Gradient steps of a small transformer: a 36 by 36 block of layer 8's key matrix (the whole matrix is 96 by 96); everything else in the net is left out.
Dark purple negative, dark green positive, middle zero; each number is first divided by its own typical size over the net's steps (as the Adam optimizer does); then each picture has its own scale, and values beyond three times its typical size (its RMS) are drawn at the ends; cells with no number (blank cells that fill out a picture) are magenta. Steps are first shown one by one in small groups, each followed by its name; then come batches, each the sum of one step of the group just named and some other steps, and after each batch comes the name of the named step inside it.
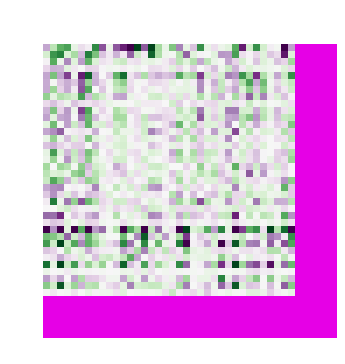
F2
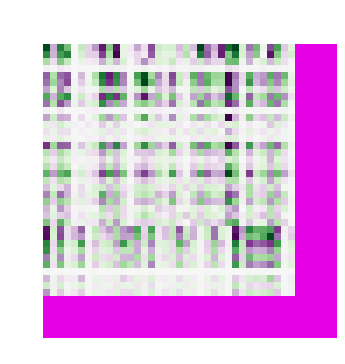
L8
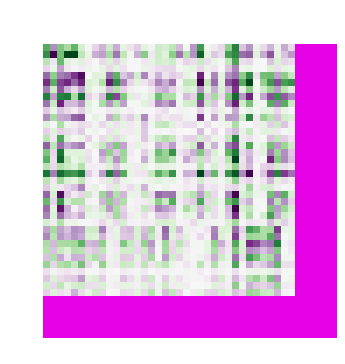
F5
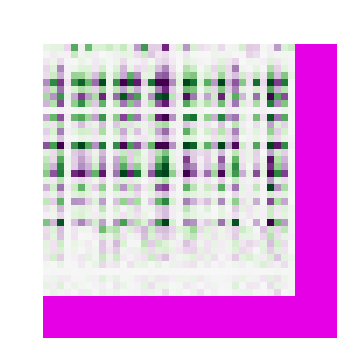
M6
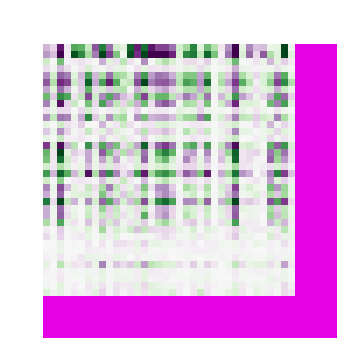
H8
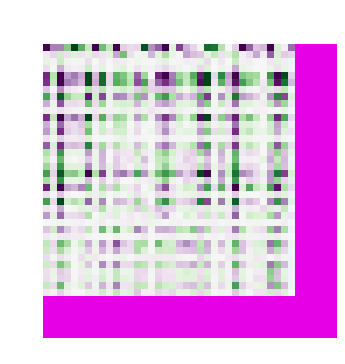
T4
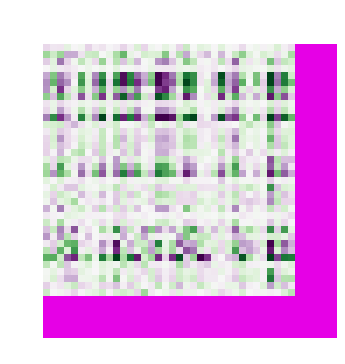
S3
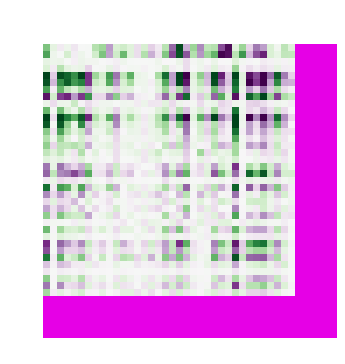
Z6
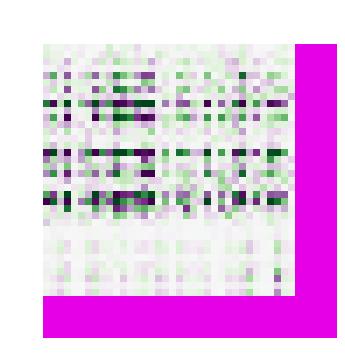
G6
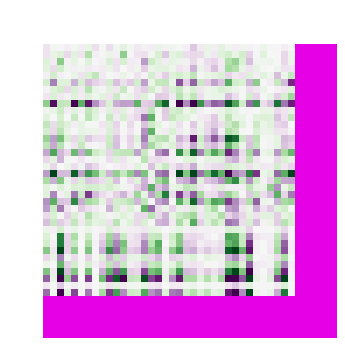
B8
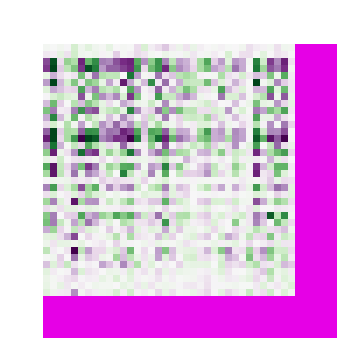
M6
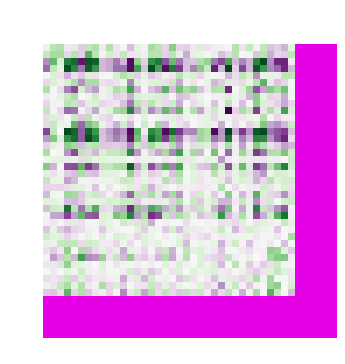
F2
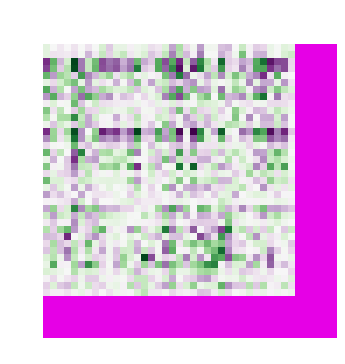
Z6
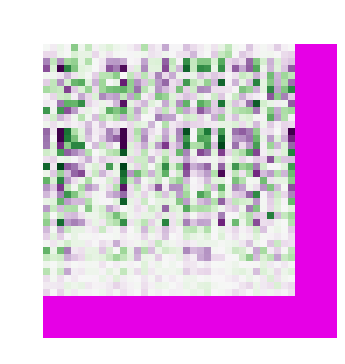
M6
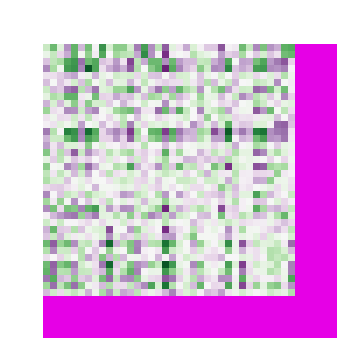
H8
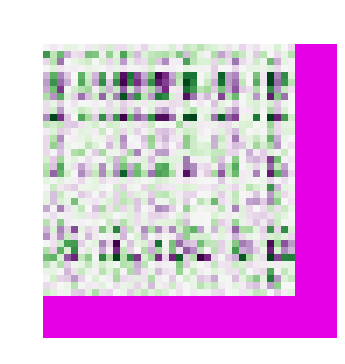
S3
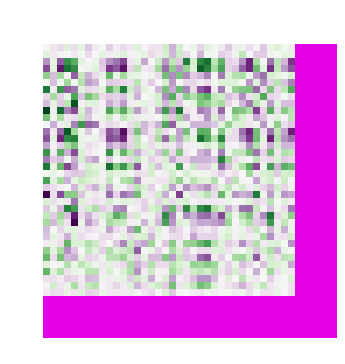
Z6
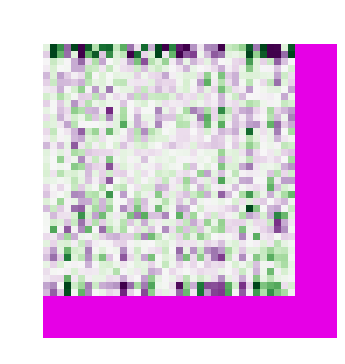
T4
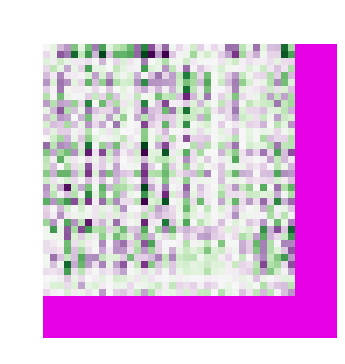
H8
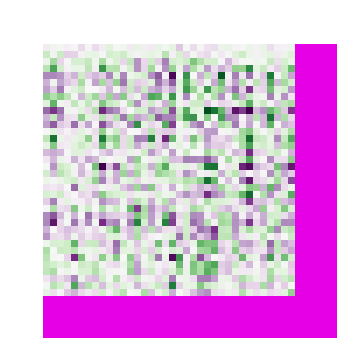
S3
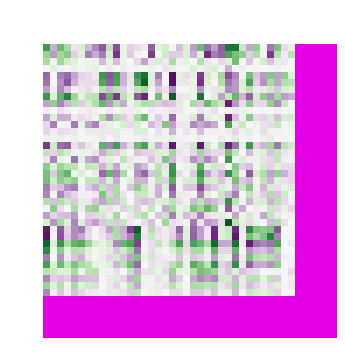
L8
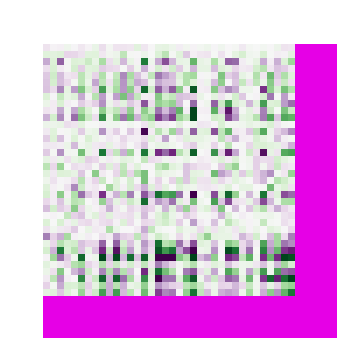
S3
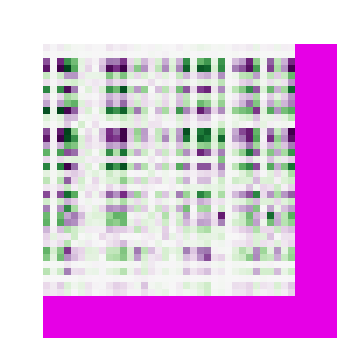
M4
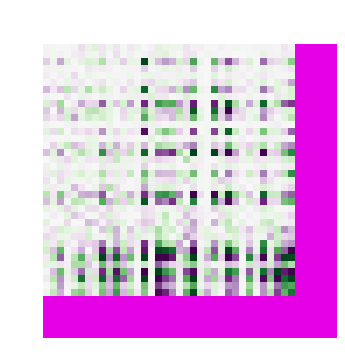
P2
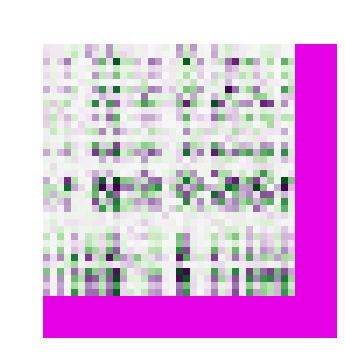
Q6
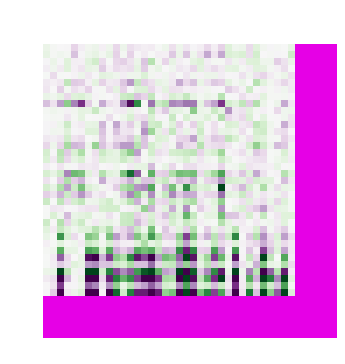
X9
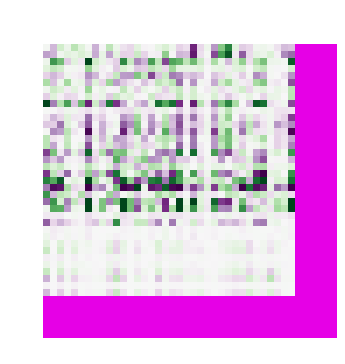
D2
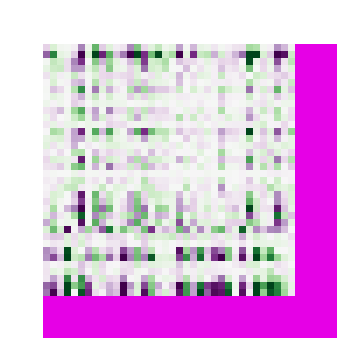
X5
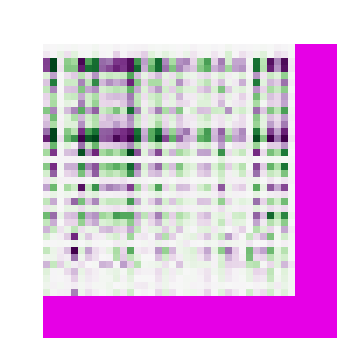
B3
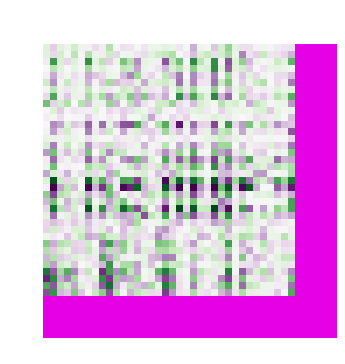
D2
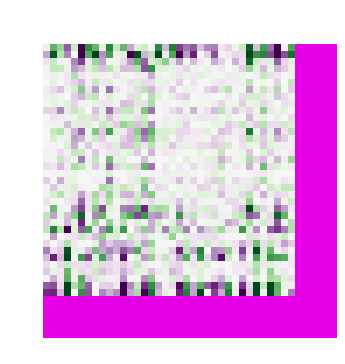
X5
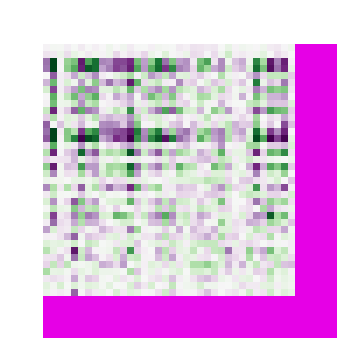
B3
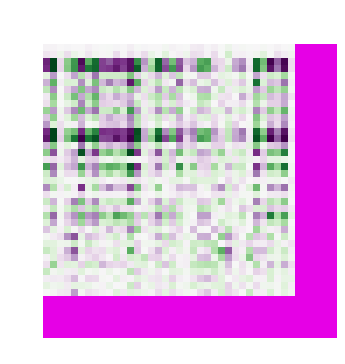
B3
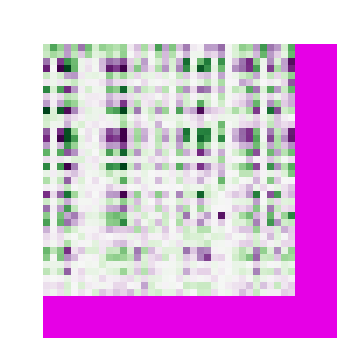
M4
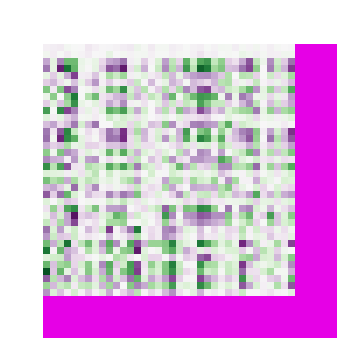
M4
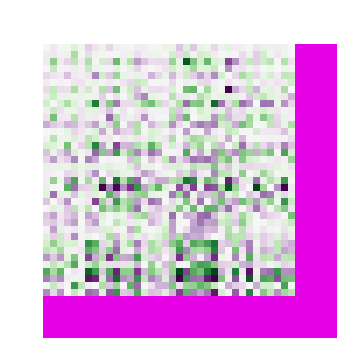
Q6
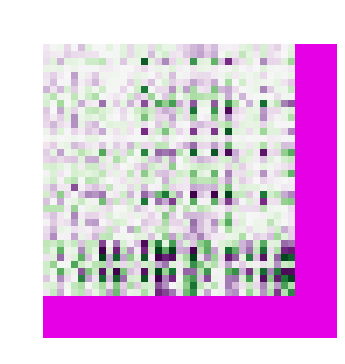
P2
